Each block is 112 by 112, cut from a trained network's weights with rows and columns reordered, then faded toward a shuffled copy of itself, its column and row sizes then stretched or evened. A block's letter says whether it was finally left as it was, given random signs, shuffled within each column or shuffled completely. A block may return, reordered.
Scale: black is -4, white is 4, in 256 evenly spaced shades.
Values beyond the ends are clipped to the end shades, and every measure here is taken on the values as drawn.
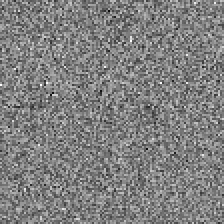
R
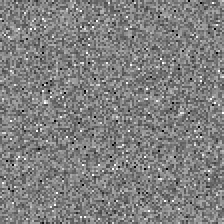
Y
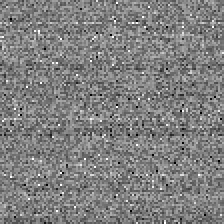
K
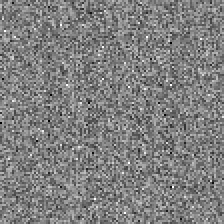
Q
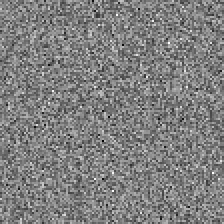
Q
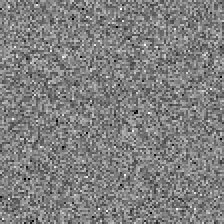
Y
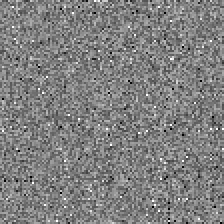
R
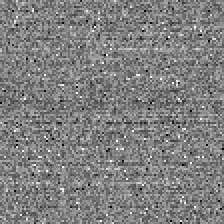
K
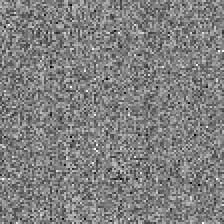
K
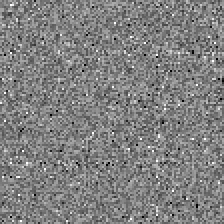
R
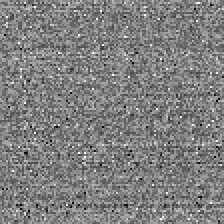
K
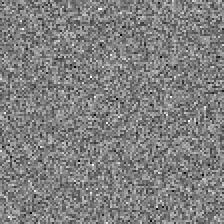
Y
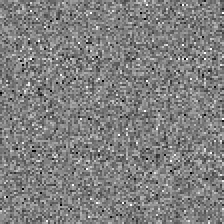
R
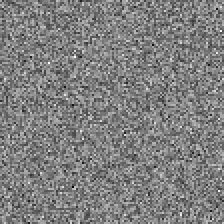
Q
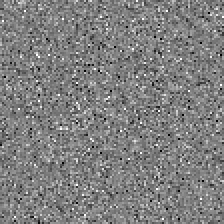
Q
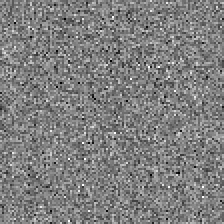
R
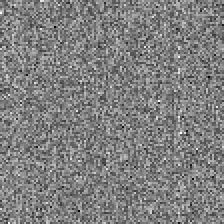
Q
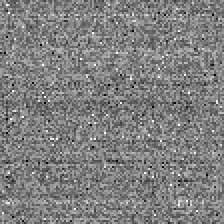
K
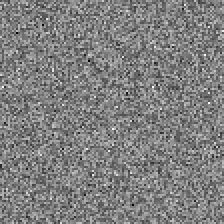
Y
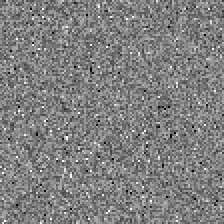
Q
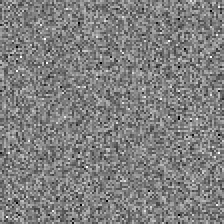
Q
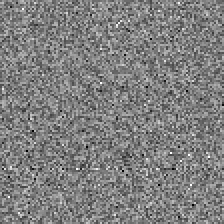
R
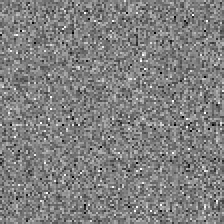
K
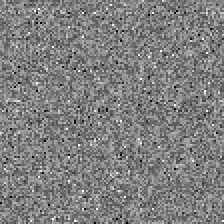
R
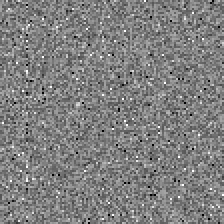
Q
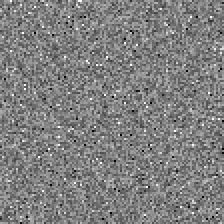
Y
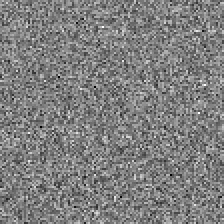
R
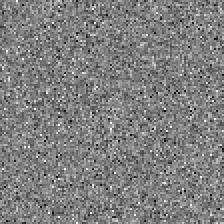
Q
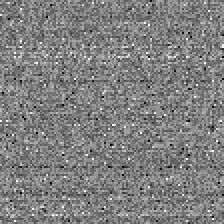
K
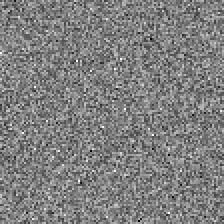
Y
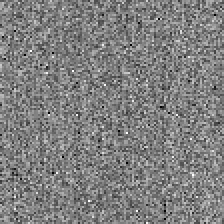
Q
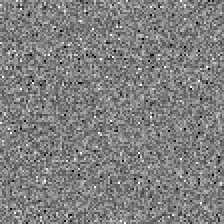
R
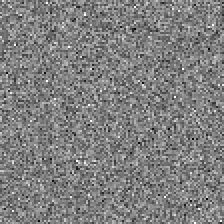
Y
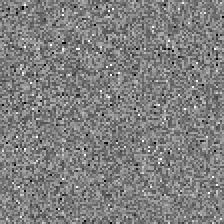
R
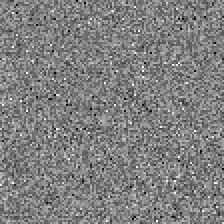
R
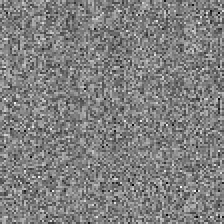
K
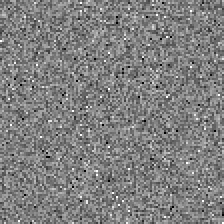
Q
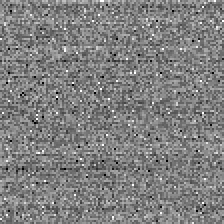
K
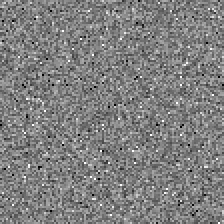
Y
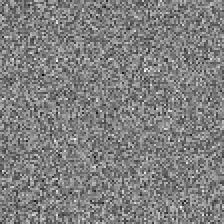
K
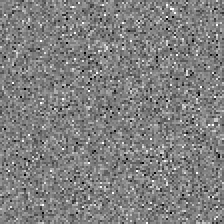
Q
